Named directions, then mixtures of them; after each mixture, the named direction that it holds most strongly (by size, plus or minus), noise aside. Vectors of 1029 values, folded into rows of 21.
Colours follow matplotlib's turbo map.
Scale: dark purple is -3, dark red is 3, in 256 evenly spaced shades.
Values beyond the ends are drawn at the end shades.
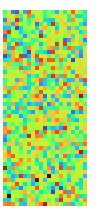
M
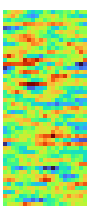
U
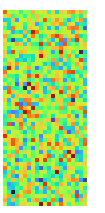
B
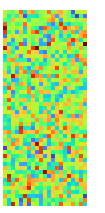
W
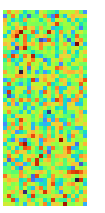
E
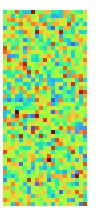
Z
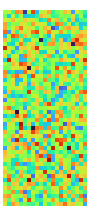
W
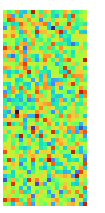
Z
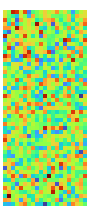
M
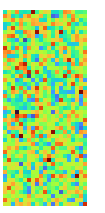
Z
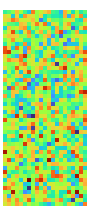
Z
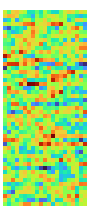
U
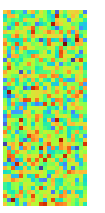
E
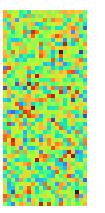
B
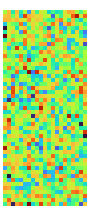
W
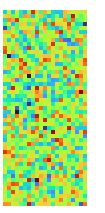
Z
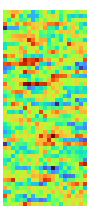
U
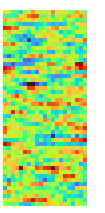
U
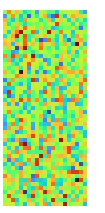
E
